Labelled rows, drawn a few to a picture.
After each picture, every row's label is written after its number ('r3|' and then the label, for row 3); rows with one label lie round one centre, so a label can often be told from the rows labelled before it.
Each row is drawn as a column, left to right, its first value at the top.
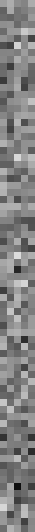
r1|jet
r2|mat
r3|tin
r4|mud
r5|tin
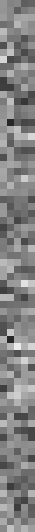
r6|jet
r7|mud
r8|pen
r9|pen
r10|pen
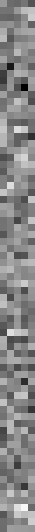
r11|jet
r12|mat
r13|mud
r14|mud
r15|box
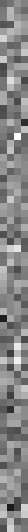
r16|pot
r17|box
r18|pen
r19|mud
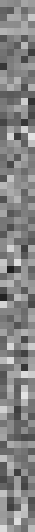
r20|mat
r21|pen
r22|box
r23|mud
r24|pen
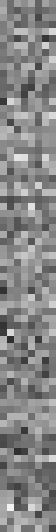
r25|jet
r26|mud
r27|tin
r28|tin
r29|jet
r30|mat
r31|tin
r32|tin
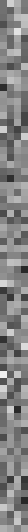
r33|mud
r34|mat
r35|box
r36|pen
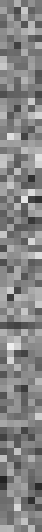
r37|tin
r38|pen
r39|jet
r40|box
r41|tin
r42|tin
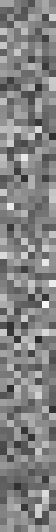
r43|tin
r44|jet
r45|mud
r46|tin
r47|pen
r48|mud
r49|mat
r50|box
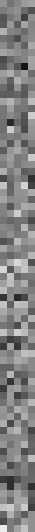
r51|mat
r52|mud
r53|mat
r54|mat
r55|tin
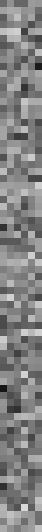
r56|jet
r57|box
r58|box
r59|mud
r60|tin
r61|mat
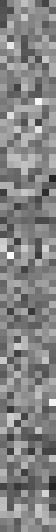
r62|pot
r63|tin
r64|mud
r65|pen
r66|tin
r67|mud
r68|pot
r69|tin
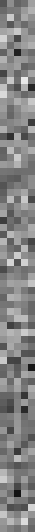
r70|pot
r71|box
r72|tin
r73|box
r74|mud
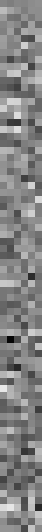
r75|mud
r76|mud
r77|mud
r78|tin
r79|mat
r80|box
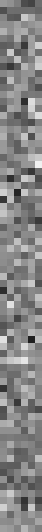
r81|jet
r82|mat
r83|pot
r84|pen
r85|mud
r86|tin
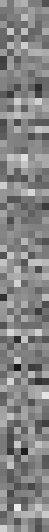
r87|mat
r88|tin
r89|mud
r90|tin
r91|mud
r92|mud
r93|mud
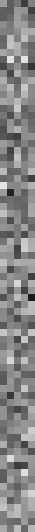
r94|mat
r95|pot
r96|mud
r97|pot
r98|mat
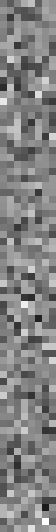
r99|mud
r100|pot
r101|jet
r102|mat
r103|mat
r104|pot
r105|box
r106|pen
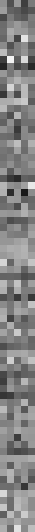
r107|mat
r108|pot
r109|mat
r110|pot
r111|mat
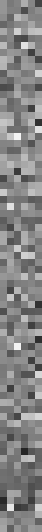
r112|tin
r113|jet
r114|pen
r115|tin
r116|tin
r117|mud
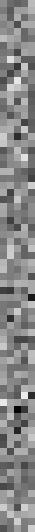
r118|jet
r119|pot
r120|box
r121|mud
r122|mat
